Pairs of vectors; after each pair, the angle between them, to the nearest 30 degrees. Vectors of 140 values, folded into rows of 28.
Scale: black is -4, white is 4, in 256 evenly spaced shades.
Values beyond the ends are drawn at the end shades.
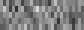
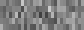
120 degrees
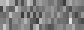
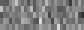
90 degrees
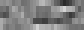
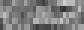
150 degrees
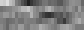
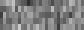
60 degrees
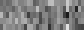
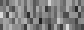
30 degrees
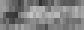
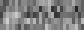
120 degrees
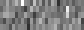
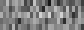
60 degrees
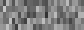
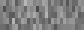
150 degrees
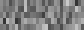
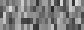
120 degrees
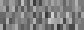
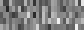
60 degrees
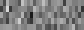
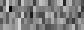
30 degrees
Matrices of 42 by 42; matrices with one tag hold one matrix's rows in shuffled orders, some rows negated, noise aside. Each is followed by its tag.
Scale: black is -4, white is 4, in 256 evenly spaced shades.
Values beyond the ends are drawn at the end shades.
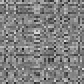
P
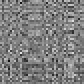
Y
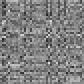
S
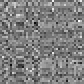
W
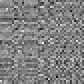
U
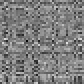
W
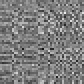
U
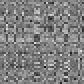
P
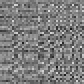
U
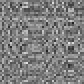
Y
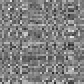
Y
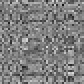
Y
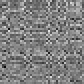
S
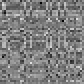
S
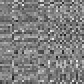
U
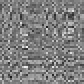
Y
